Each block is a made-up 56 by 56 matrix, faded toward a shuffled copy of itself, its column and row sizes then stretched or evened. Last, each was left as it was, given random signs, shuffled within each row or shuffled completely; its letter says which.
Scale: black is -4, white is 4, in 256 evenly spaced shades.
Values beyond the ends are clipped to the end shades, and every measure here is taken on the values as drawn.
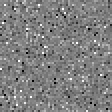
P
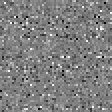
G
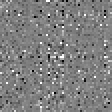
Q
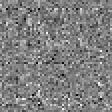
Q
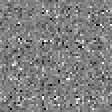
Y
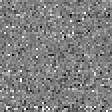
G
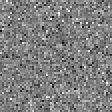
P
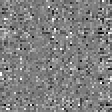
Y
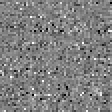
G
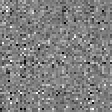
Q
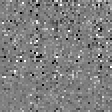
Y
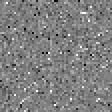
P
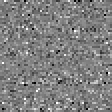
G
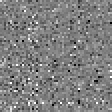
Q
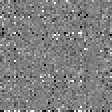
Y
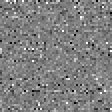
G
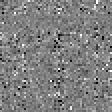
Y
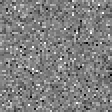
P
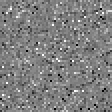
P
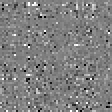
Y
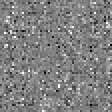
Y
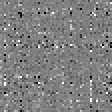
Y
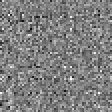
Y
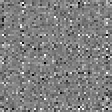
Q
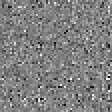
Y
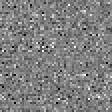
G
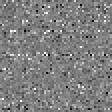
G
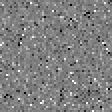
P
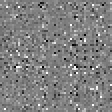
Y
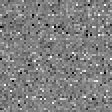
G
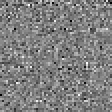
G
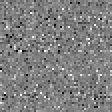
G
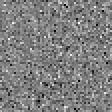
P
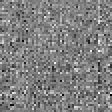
Q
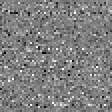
G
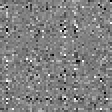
Y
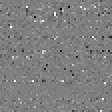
G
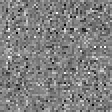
Y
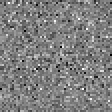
G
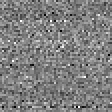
G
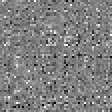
Q
